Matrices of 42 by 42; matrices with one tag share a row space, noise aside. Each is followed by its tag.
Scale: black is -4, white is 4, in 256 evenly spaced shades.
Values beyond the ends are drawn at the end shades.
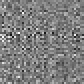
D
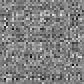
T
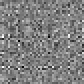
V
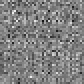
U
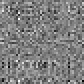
V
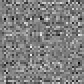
T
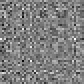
D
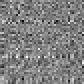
V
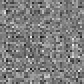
T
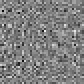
D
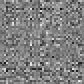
T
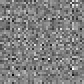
U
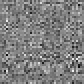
T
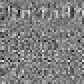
V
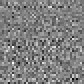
U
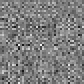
V
